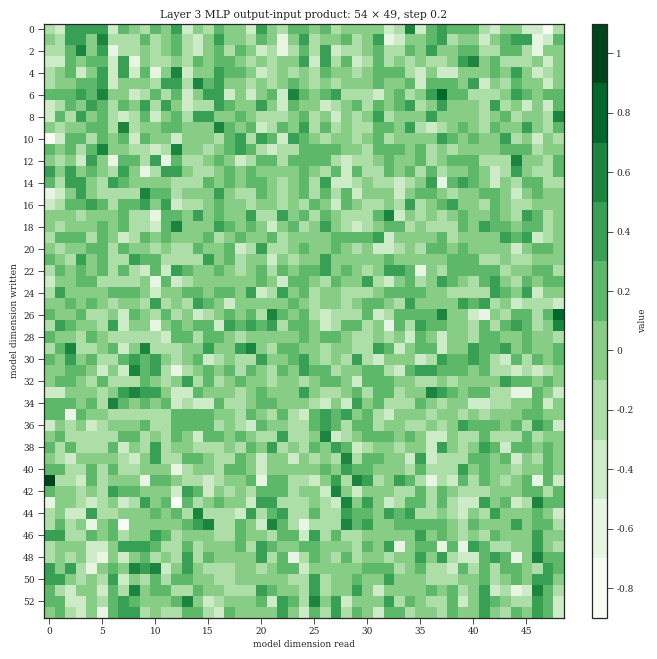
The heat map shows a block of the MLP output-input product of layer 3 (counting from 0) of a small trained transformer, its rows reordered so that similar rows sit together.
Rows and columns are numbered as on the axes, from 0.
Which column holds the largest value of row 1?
5
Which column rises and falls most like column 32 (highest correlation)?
22
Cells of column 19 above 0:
15
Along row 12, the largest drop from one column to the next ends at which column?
11
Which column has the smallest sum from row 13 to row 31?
10
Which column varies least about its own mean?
17
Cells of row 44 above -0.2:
28
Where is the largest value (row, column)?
41, 0
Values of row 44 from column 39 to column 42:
-0.4 0 -0.2 0.4
